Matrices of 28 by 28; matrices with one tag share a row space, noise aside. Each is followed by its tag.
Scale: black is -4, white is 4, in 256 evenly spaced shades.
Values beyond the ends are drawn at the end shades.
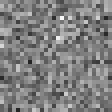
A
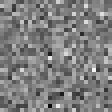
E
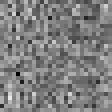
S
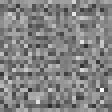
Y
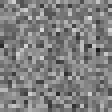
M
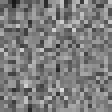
M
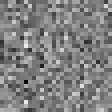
M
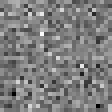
M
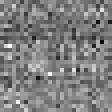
Y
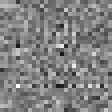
A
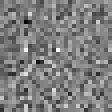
M
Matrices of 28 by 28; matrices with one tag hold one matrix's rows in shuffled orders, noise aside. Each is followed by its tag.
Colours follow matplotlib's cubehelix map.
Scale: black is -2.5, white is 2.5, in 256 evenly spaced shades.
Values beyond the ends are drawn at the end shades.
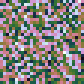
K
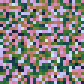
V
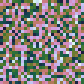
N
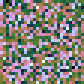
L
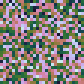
N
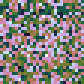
V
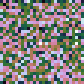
V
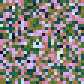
N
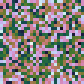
V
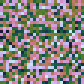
V
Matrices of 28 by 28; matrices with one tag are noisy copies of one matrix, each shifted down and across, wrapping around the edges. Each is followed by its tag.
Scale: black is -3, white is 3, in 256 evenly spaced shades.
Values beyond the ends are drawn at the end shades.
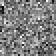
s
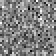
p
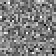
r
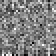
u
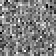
p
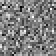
r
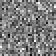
p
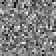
r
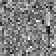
s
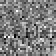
u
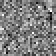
s
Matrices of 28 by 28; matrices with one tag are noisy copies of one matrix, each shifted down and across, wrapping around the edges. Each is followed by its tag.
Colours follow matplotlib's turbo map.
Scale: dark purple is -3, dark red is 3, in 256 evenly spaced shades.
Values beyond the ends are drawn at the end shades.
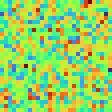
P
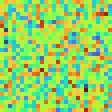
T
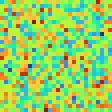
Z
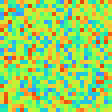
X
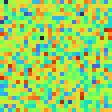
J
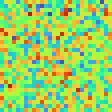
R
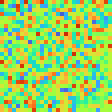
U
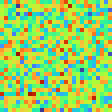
U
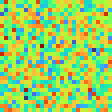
J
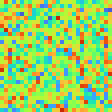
X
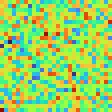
Z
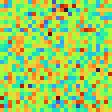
J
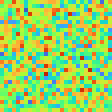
U
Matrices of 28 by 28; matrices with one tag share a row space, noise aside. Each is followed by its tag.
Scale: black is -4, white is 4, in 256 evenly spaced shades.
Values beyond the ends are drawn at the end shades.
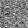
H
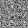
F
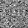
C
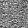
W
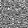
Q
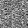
H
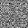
Q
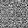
F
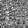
C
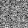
C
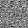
F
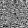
W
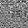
F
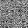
F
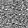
H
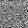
F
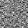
H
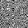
Q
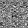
W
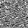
H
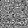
Q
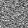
H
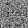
Q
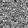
W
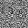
F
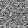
C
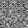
C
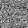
Q
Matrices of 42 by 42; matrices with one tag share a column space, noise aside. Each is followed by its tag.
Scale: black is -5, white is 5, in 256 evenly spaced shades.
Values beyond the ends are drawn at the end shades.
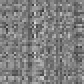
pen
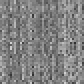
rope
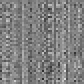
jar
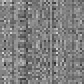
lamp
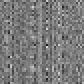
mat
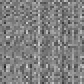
mat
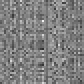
lamp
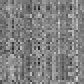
rope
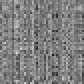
rope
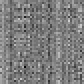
jar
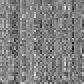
rope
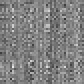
jar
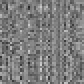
rope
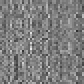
rope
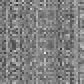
lamp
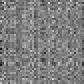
lamp
